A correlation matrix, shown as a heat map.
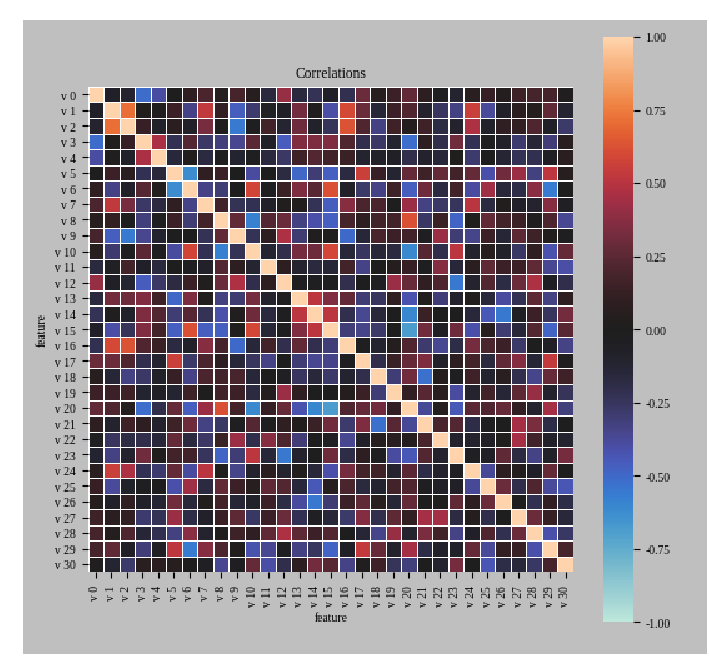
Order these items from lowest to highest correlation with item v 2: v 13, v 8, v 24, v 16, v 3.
v 8, v 3, v 13, v 24, v 16
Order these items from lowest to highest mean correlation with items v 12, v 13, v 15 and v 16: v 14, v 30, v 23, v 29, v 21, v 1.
v 29, v 23, v 30, v 21, v 1, v 14
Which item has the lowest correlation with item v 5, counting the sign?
v 6
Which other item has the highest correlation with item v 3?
v 4
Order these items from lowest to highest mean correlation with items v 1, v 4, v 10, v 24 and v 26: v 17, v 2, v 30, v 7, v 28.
v 28, v 30, v 17, v 7, v 2
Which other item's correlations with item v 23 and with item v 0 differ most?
v 12
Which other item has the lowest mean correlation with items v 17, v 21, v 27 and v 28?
v 18
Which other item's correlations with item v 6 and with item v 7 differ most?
v 15
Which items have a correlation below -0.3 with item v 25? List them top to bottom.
v 1, v 5, v 14, v 24, v 29, v 30
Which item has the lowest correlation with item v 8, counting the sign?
v 10
